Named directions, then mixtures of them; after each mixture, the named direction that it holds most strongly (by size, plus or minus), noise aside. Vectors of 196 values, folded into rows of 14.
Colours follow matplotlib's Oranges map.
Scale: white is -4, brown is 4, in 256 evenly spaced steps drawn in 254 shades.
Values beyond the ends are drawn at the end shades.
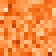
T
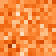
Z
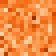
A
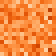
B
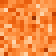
A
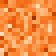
A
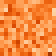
T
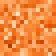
Z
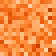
B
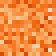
B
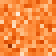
Z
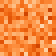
B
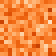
B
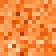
Z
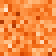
T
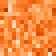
T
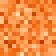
Z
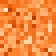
A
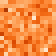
A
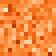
T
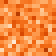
Z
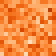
B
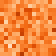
Z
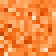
A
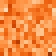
T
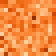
A
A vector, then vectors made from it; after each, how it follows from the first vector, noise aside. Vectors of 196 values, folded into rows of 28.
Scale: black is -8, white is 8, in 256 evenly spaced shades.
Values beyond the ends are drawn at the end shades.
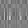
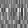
reversed, scaled up.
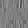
wrapped around, partly zeroed.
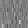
wrapped around, partly zeroed.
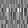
reversed, scaled up.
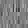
wrapped around, negated.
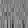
wrapped around, negated.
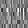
reversed, scaled up.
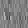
sign-scrambled.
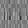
negated.
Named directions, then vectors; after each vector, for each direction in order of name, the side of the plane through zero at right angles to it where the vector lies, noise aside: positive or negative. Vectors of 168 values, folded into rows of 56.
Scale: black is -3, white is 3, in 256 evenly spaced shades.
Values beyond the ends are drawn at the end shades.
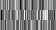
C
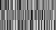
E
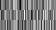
positive, positive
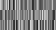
positive, negative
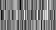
positive, positive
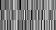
positive, positive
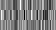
negative, negative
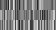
negative, positive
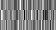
negative, negative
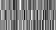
negative, negative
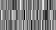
negative, negative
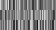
positive, negative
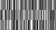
positive, negative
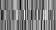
positive, positive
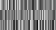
positive, negative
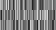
positive, negative
